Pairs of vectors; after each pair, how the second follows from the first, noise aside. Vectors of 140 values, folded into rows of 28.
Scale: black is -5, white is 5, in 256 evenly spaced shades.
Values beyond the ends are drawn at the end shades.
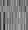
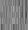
wrapped around, shrunk.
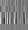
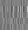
reversed, shrunk.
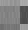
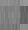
shrunk.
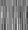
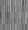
reversed, shrunk.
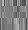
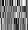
negated, scaled up.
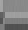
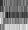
negated, scaled up.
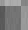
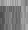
copied.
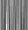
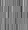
reversed, negated, partly zeroed.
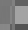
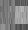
copied.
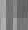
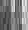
reversed, scaled up.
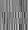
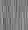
wrapped around, shrunk.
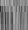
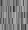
shuffled.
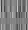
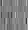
reversed, partly zeroed.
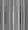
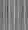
reversed, shrunk.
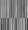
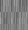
reversed, shrunk.
